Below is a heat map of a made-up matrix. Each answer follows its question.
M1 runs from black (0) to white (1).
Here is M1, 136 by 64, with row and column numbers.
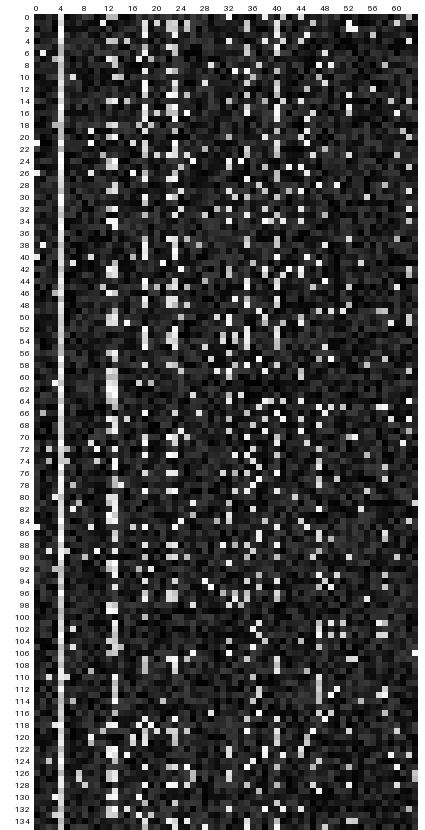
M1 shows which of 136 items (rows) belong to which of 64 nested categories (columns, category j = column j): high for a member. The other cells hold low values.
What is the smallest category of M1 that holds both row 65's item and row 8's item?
49
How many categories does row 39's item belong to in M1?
3
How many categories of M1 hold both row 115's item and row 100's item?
1
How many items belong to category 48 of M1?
11
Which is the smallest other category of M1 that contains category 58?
37
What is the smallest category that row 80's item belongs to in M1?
43
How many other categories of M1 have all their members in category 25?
6
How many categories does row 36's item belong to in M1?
1
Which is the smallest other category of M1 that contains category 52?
22
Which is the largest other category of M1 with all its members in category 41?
15
